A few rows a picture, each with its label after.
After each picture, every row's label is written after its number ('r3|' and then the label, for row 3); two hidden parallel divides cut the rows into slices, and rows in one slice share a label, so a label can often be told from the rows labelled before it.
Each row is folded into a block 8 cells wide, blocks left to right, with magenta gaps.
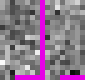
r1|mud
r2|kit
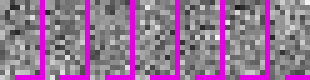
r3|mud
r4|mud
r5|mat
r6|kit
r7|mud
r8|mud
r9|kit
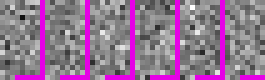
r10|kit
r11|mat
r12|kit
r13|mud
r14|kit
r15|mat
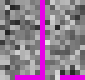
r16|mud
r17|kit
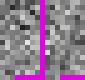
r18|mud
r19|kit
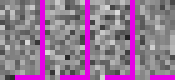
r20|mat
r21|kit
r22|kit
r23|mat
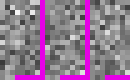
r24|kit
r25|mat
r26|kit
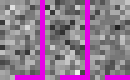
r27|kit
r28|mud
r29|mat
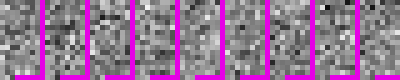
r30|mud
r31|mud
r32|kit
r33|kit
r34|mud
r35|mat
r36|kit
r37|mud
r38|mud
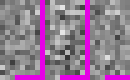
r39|mat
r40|kit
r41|mat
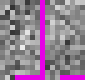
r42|mud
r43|kit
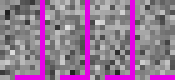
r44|mud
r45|kit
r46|kit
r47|mat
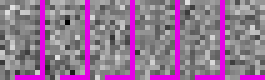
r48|kit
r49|kit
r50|mat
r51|mat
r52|mat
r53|mat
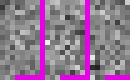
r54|mat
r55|kit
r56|mat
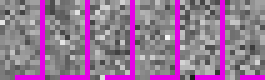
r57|mat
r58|mat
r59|kit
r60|mat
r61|mud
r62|mat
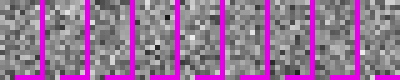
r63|mud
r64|kit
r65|mud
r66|kit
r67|kit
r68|mat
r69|kit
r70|mat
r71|kit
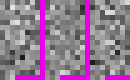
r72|kit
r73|mat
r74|kit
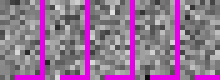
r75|mat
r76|kit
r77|mud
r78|mud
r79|mud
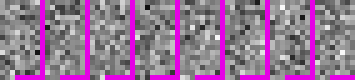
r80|kit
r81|mud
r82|kit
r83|mud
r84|mud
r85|mud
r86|kit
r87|mud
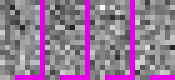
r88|mud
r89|mud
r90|kit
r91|mud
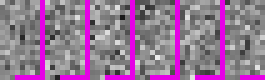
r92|mat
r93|mud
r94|kit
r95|mud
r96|kit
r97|mat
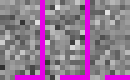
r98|mat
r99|kit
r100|mat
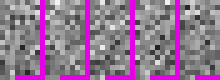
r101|kit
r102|kit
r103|kit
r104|kit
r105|kit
